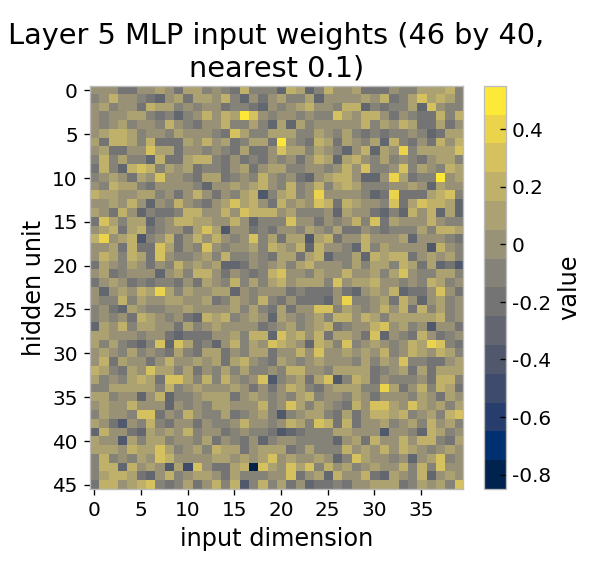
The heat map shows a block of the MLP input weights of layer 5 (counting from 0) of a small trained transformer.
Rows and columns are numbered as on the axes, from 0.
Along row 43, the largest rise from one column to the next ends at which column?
18
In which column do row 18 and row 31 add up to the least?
36
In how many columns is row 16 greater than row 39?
18
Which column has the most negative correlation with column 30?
38
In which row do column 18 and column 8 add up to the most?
33
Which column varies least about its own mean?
13
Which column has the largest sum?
37
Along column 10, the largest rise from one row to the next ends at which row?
44
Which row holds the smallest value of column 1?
23
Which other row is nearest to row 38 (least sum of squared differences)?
30
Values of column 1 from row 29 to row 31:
-0.1 0.1 0.2
